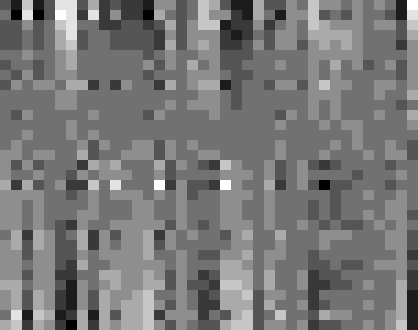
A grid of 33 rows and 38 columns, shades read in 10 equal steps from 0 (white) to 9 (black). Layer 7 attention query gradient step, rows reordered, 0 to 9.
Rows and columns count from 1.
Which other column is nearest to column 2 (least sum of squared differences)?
4
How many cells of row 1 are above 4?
22
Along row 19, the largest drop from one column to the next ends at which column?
21
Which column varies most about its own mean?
7
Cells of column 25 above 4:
19
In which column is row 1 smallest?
38
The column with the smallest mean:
14
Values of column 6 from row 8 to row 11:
4 5 4 4
